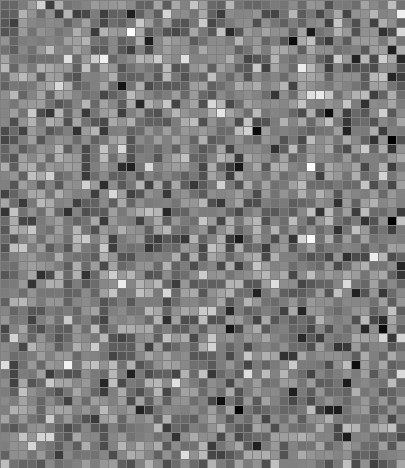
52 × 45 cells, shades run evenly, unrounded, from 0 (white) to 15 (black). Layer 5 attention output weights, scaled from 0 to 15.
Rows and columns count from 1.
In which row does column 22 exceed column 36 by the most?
36
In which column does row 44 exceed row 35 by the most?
33
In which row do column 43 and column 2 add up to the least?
38
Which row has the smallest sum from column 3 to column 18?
7
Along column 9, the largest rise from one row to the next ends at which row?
15
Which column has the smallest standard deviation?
32
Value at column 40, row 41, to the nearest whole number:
14
